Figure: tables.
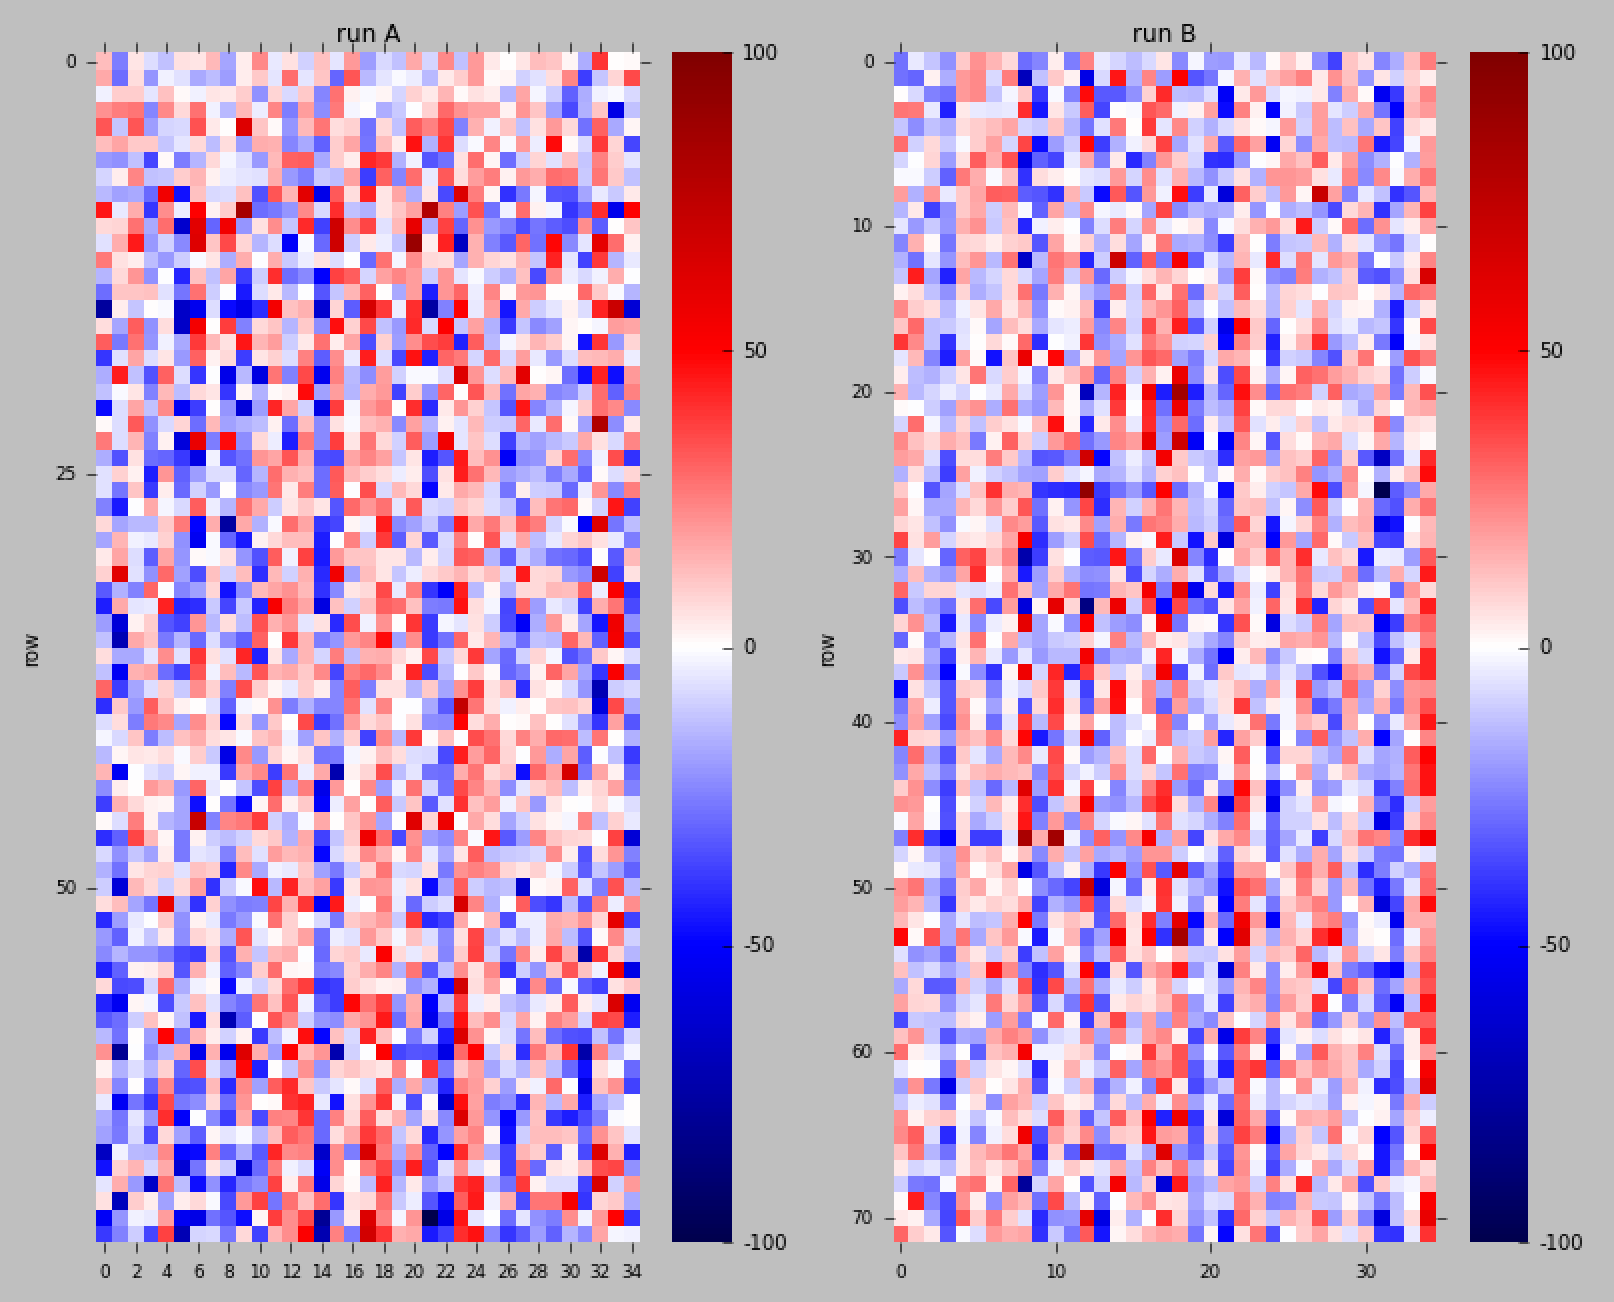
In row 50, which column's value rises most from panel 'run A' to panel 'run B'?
1
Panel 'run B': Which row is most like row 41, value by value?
5
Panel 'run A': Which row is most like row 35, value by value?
57
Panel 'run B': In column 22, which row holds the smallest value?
6
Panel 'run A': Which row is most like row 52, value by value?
55
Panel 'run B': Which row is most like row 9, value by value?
0
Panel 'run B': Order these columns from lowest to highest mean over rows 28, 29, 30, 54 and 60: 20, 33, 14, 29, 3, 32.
32, 3, 20, 33, 29, 14
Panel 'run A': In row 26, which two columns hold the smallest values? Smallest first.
21, 3
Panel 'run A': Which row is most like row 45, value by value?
29
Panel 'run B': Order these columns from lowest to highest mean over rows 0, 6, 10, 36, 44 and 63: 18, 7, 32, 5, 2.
32, 2, 18, 7, 5
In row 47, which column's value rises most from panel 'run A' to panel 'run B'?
34
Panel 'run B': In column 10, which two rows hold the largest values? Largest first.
47, 33
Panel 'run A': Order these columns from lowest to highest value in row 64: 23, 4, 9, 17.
9, 17, 4, 23
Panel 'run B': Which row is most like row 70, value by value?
24
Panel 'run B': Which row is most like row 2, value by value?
36
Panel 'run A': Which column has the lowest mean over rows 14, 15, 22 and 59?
14
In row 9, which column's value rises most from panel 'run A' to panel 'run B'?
33
